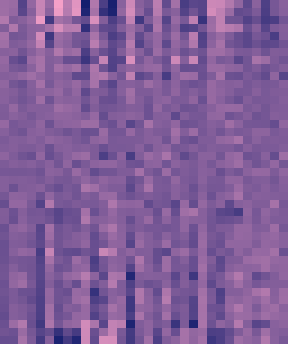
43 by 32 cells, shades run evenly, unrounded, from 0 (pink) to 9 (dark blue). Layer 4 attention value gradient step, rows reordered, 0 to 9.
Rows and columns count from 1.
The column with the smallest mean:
27
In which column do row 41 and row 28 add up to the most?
15
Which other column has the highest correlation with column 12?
21
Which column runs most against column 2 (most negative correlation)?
17
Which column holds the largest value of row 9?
13
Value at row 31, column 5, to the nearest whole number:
6
